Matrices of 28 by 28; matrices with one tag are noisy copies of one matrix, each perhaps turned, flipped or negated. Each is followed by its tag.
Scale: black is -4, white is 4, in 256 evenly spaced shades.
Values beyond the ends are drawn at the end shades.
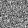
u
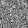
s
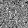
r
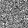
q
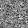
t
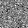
q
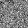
r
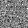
u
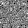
s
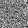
r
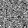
s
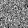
t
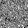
t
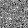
q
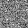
s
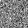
q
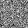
r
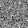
t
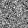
t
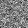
q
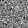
q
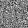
u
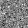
s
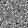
q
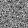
u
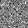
s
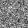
t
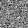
q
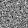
u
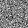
u
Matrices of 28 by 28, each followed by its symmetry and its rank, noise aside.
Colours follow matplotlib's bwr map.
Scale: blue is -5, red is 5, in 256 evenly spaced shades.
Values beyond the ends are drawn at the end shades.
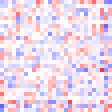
symmetric, rank four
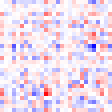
antisymmetric, rank four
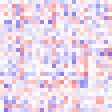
no symmetry, rank four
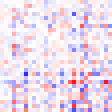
no symmetry, rank three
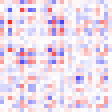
symmetric, rank three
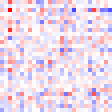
no symmetry, rank four
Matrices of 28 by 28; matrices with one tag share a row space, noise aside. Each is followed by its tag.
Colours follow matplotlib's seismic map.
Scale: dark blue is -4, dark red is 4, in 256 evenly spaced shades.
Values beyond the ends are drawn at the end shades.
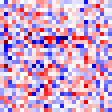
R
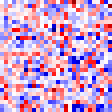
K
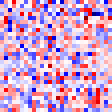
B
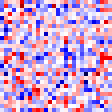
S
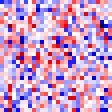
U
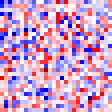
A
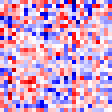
A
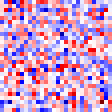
U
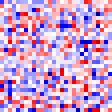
B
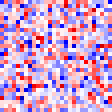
S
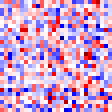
B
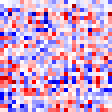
A
